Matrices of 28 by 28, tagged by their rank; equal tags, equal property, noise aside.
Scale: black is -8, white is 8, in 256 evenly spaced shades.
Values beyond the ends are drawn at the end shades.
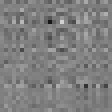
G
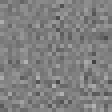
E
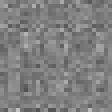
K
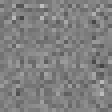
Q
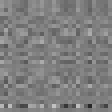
G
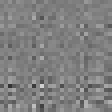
G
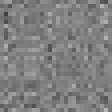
K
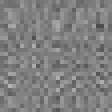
K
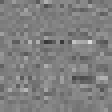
K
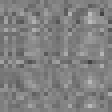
K
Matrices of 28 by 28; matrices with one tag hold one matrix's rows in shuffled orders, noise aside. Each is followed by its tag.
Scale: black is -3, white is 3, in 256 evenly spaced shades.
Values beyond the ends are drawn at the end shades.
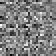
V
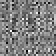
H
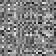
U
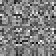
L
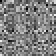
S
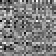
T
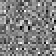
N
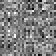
U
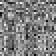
S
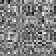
U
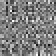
H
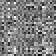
U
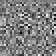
N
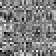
T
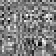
U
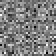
S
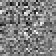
V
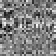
T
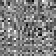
U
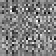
H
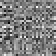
T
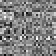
T
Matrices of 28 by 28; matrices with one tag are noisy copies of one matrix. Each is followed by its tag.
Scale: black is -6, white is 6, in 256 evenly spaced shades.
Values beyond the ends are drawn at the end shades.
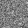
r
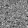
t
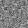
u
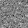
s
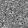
r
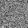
s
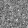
t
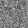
u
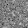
r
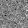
s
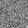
t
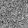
s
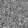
r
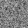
u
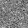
s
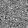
t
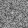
r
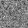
u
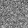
s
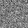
s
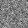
r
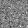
t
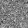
s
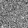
s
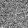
s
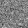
r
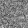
s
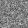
r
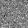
s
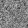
u
